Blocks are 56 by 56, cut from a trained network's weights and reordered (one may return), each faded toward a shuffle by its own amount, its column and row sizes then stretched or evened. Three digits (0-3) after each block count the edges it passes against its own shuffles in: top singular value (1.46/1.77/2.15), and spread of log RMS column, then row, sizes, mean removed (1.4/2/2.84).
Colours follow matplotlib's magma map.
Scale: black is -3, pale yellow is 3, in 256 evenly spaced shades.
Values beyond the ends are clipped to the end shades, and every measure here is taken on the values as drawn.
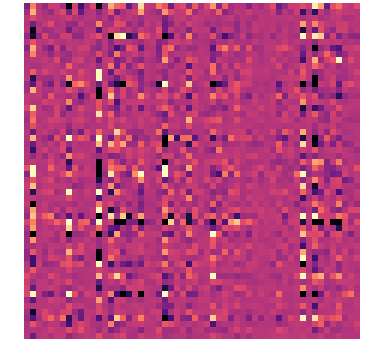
2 3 2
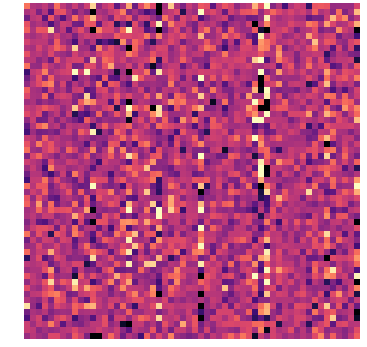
0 3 0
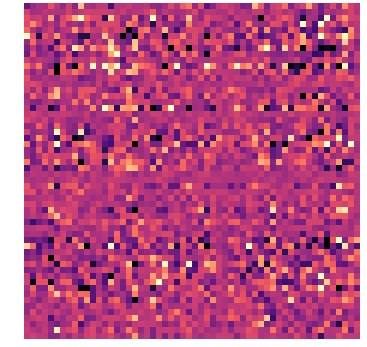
0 2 3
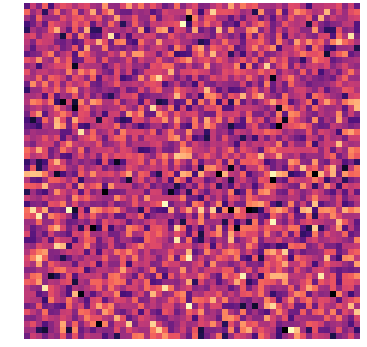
2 0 1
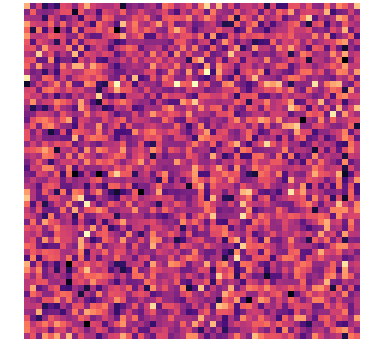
2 1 0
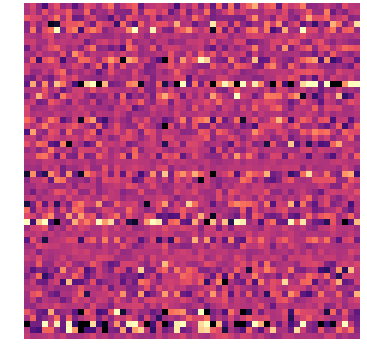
2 0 3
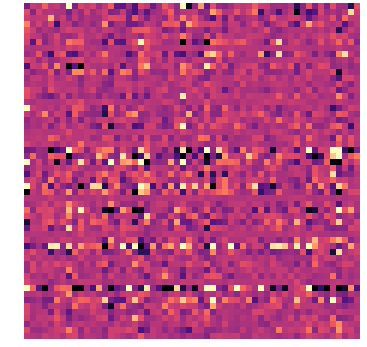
0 2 3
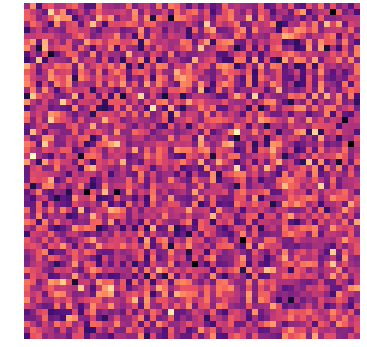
3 0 0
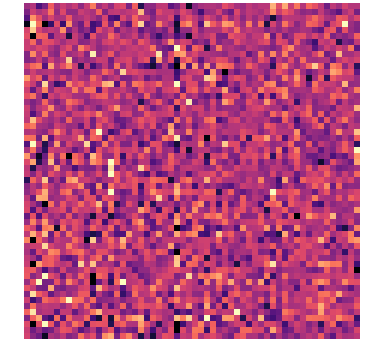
1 2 1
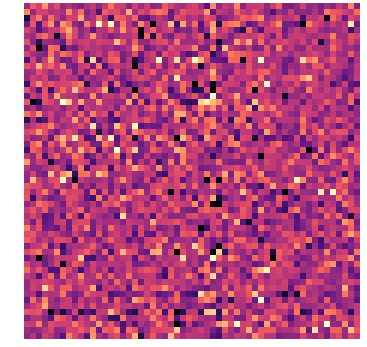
0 1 1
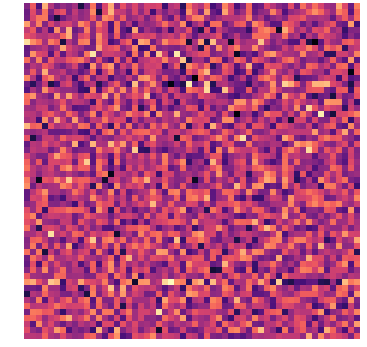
3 0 1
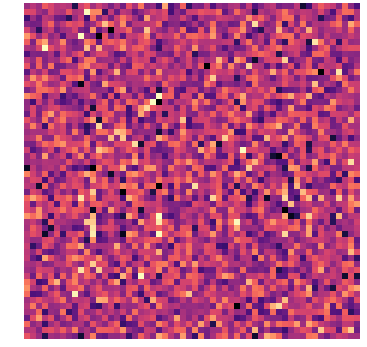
1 1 0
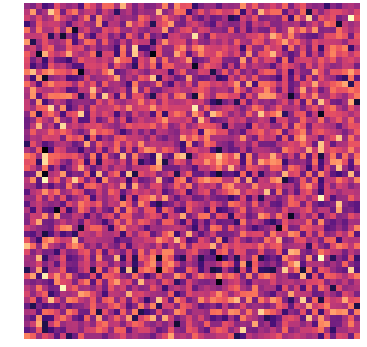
3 1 1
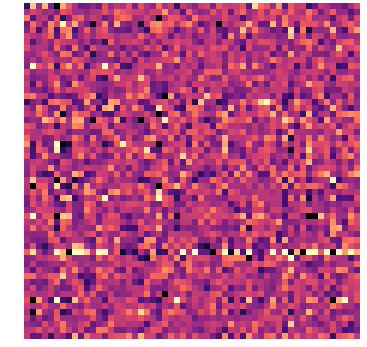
2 1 2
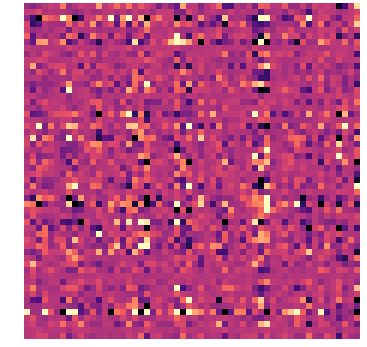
1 3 3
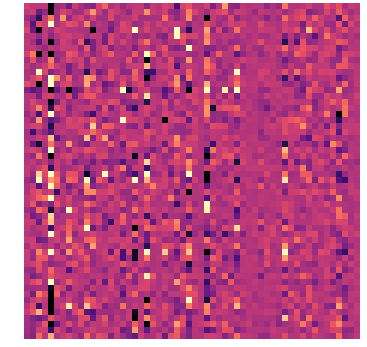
1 3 0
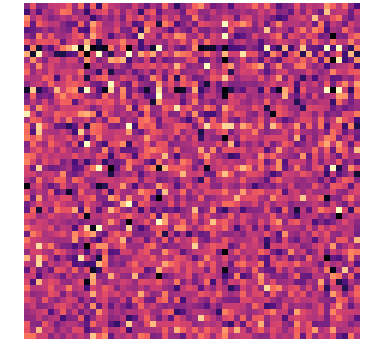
2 2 1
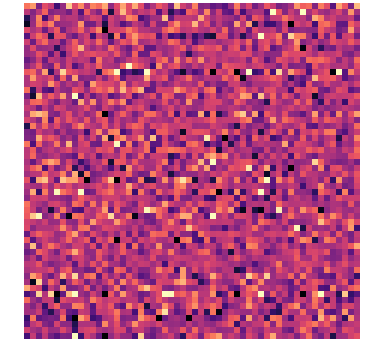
0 0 2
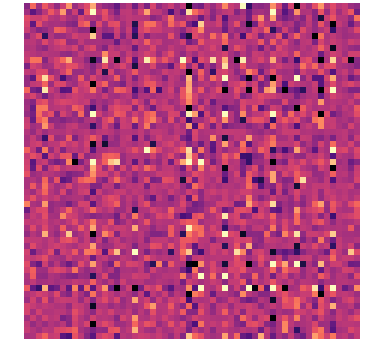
0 3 2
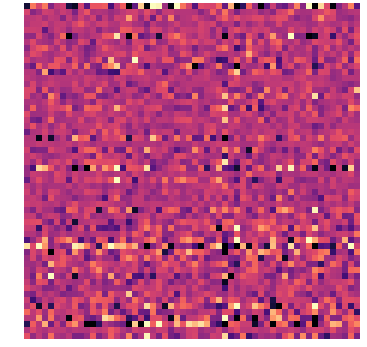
1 1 3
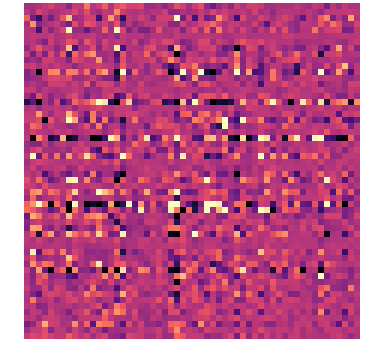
2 2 3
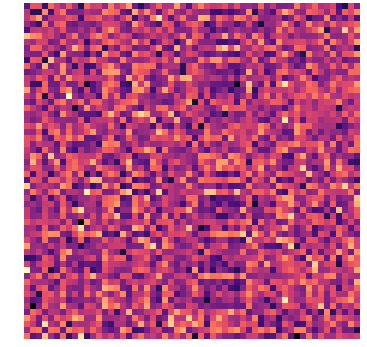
3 0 0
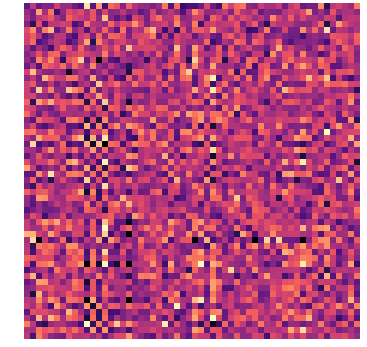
3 2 1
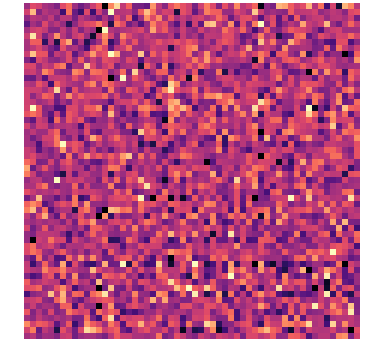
1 1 1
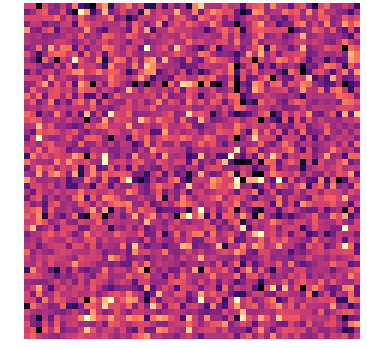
0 2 2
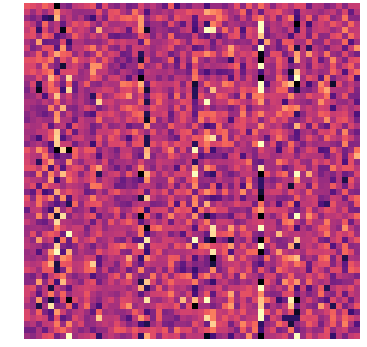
3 3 0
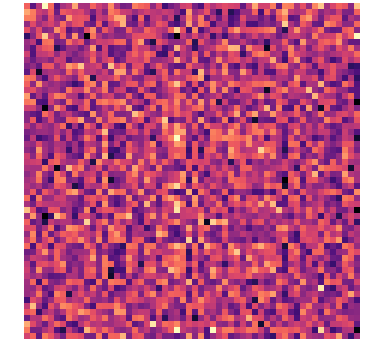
3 1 0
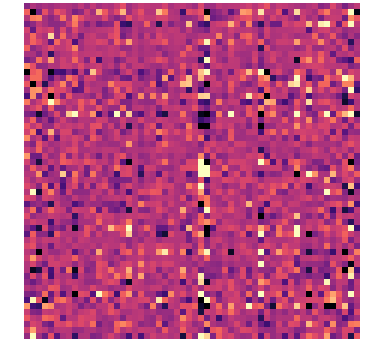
1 3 2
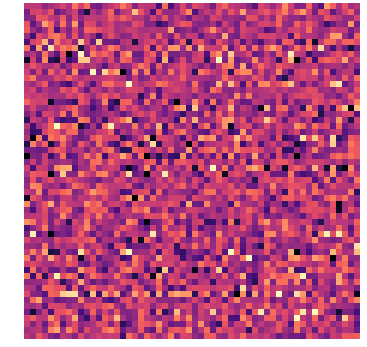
2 0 2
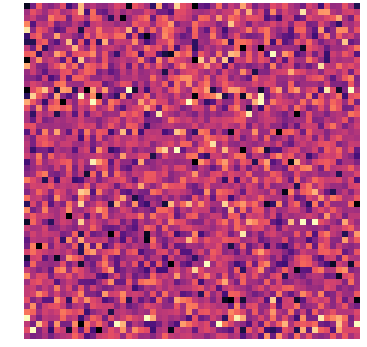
0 0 2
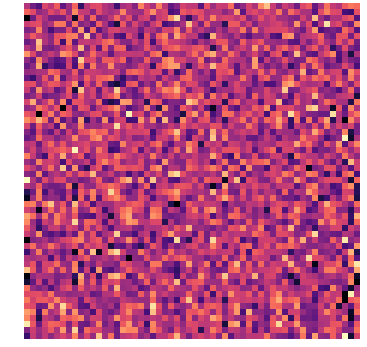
3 2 0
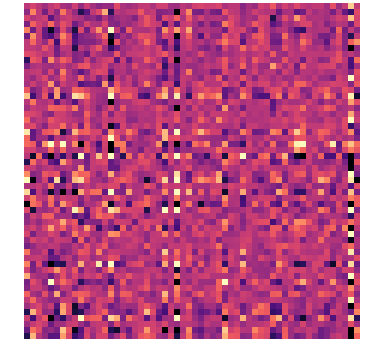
3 3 2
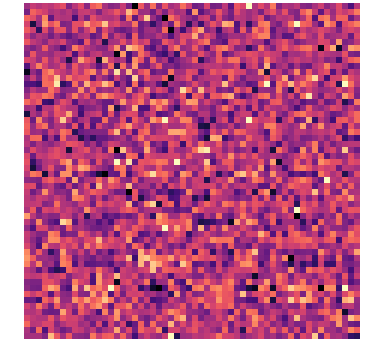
2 0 1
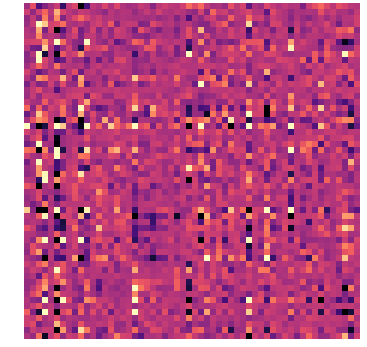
2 3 2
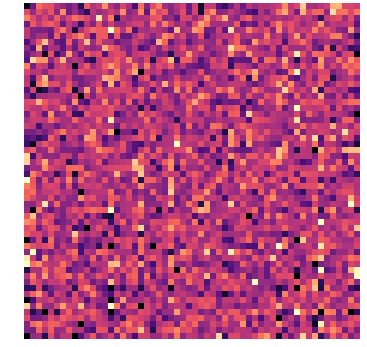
1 2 0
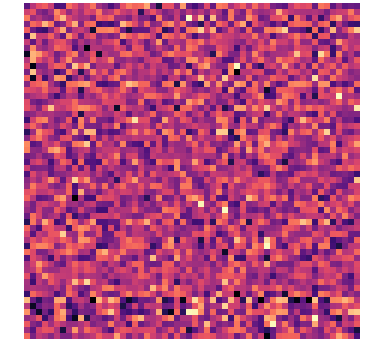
3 0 2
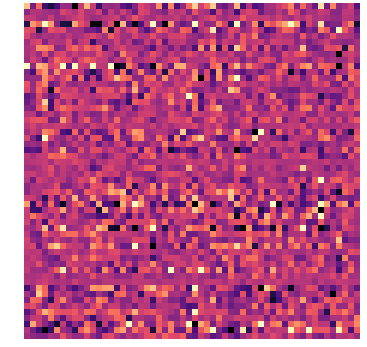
0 1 3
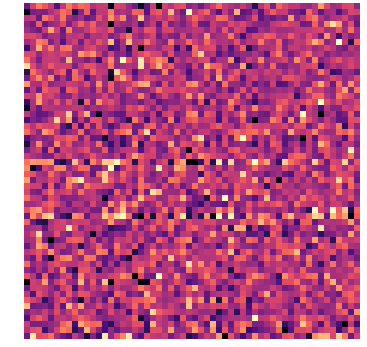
2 1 1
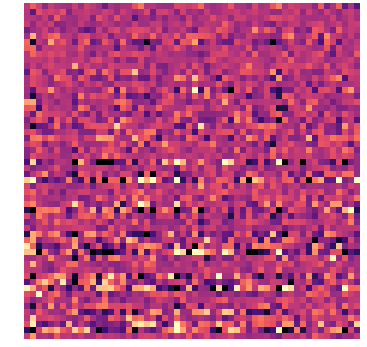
2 1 3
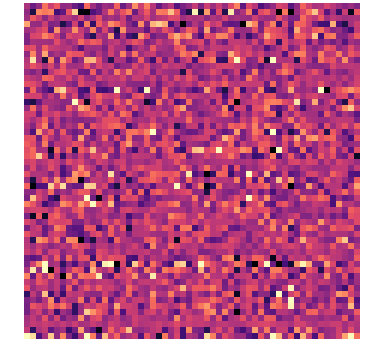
0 1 3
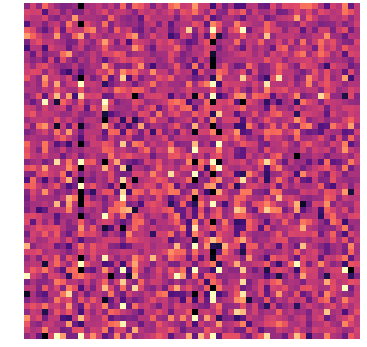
2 3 1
